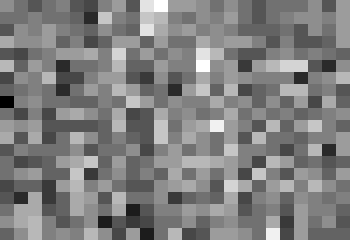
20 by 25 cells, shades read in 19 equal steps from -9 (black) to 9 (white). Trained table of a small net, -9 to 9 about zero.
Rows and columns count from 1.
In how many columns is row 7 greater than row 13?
14
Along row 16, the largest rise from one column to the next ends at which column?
17
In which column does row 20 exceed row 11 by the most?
7
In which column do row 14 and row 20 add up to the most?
20
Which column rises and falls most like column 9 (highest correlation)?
15
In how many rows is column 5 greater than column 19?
9
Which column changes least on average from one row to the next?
4
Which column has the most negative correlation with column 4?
6
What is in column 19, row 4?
0
